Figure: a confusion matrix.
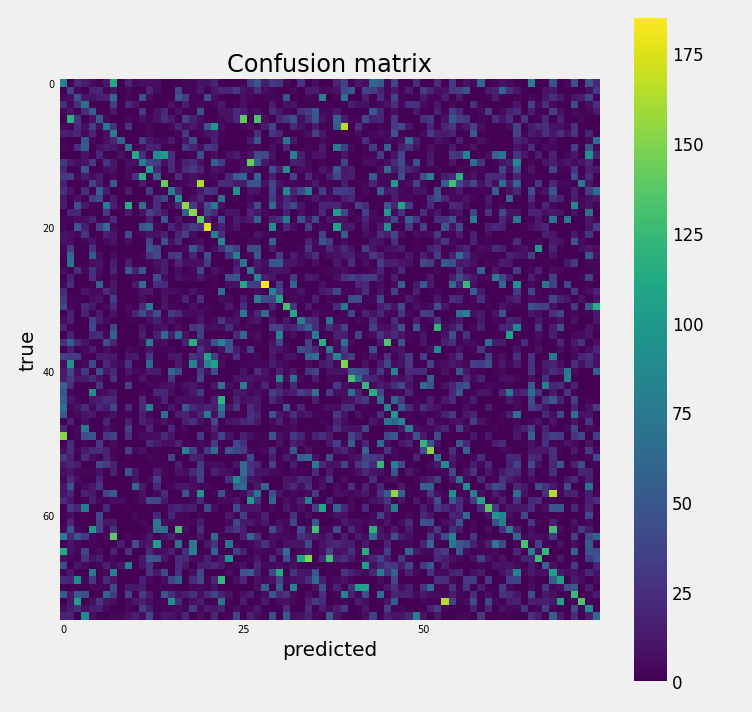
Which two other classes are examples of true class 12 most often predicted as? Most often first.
31, 45
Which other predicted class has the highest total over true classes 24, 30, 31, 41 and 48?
40
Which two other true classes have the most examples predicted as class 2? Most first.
72, 69
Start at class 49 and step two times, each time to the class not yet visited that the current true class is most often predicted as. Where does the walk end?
7
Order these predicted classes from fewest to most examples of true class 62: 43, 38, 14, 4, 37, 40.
37, 40, 38, 14, 4, 43
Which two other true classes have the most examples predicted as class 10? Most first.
56, 64
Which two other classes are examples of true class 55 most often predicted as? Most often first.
24, 25
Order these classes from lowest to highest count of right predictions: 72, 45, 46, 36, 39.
45, 46, 36, 72, 39
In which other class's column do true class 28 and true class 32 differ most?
63
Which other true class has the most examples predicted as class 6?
17
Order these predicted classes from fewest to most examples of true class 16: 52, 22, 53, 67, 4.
67, 53, 4, 52, 22
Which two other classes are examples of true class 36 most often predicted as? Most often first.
45, 18
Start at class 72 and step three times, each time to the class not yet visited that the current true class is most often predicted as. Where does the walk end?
22
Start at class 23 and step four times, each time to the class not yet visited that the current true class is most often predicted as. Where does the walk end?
33
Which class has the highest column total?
46
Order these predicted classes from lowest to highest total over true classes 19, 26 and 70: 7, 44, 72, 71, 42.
72, 44, 71, 7, 42
